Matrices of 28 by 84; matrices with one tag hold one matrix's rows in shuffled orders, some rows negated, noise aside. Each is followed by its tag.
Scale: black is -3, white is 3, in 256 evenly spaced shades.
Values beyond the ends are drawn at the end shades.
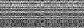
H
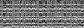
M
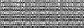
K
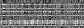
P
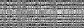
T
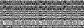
M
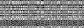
H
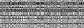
H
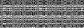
M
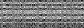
M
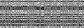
H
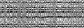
T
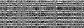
T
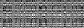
M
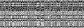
H
